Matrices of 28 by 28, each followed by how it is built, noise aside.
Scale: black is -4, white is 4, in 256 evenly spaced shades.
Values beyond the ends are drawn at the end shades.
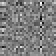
low rank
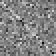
diagonal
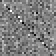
diagonal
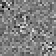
block diagonal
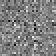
low rank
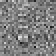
low rank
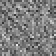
Toeplitz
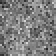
smooth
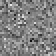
block diagonal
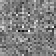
low rank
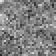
smooth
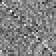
diagonal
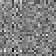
low rank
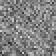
Toeplitz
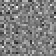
low rank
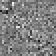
block diagonal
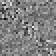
block diagonal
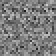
repeating columns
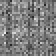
blocks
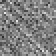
Toeplitz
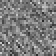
Toeplitz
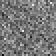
Toeplitz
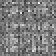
blocks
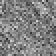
Toeplitz
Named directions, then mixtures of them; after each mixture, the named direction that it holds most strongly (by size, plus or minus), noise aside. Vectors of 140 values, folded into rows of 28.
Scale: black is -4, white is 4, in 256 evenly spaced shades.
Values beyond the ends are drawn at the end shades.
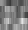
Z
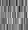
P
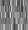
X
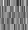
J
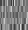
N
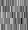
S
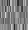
X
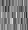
S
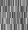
S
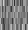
N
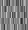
J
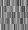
J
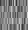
N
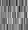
P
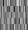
J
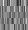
J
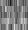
Z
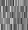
S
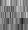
Z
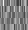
J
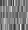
N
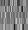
X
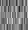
P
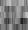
Z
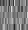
N
